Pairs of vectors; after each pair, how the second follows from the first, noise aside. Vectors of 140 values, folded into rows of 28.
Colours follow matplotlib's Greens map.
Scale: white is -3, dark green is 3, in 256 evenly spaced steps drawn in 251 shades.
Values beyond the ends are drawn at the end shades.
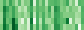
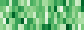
shuffled.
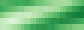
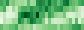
wrapped around, negated.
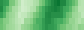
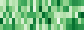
shuffled.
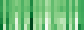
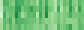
wrapped around, negated, shrunk.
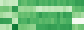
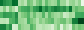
negated.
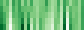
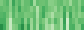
shrunk.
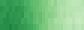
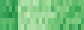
wrapped around, negated, shrunk.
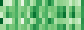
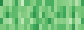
shrunk.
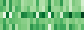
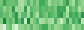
wrapped around, negated, shrunk.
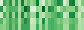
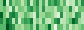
shuffled.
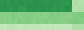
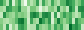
shuffled.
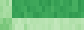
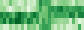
wrapped around, negated.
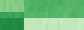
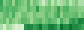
negated, partly zeroed.
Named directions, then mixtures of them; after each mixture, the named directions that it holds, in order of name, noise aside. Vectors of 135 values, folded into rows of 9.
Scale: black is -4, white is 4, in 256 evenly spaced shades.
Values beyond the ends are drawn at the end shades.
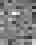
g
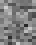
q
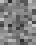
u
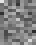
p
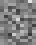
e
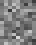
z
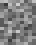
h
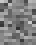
h, u.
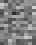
g, h.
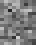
h, z.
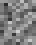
h, q, z.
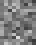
z.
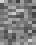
g, h, p.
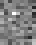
g.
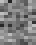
u.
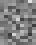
e.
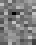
g.
